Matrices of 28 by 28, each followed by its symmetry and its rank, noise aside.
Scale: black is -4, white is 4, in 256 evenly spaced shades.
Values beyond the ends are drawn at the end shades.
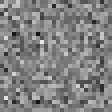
no symmetry, rank seven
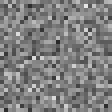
no symmetry, rank seven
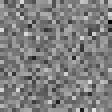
no symmetry, rank eight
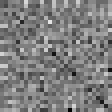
symmetric, rank eight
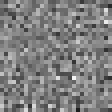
no symmetry, rank seven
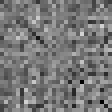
symmetric, rank six
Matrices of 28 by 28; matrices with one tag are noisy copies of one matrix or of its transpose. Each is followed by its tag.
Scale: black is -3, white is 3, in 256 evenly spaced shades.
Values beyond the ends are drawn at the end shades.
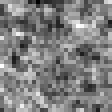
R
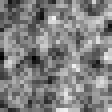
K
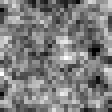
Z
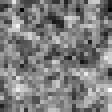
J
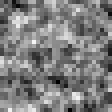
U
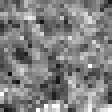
J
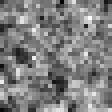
J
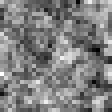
Z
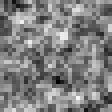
U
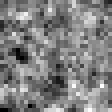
J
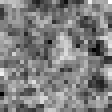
Z
